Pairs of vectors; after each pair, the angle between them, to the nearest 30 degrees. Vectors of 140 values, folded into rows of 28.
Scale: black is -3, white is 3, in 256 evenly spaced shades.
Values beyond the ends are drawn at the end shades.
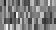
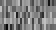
150 degrees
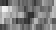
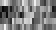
150 degrees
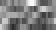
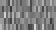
90 degrees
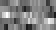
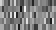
90 degrees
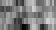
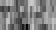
30 degrees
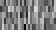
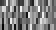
90 degrees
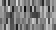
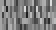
90 degrees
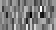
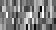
150 degrees
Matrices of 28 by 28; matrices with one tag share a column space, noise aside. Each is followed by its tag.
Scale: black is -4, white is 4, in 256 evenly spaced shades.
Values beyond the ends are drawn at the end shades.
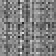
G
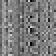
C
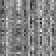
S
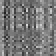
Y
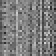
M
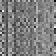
C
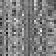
S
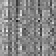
S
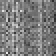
C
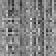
S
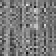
Y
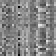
Y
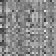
C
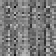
Y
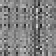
Y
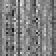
S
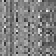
C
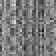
S
